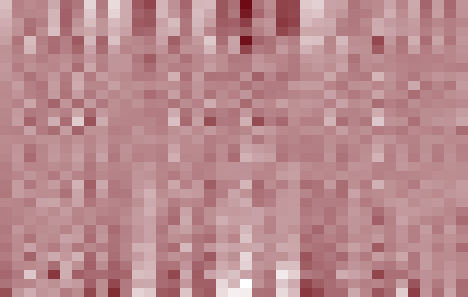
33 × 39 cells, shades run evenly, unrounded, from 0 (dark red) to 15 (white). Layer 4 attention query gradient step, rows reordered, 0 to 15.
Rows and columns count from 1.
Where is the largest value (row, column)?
32, 21
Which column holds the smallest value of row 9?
22
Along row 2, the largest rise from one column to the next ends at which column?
26
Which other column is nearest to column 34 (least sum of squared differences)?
4
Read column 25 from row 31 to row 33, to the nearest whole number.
12 10 11
